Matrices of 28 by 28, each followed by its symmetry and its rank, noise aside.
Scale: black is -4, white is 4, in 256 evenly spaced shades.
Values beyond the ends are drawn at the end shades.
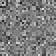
symmetric, rank six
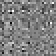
antisymmetric, rank four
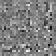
antisymmetric, rank four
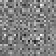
no symmetry, rank three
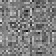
no symmetry, rank four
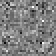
no symmetry, rank six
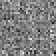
antisymmetric, rank six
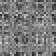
no symmetry, rank three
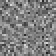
no symmetry, rank six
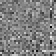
no symmetry, rank six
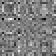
no symmetry, rank three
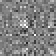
symmetric, rank three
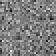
no symmetry, rank six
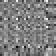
no symmetry, rank three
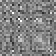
symmetric, rank three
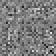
symmetric, rank six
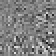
antisymmetric, rank six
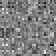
antisymmetric, rank four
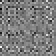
symmetric, rank three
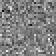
no symmetry, rank six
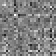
no symmetry, rank four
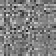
antisymmetric, rank six
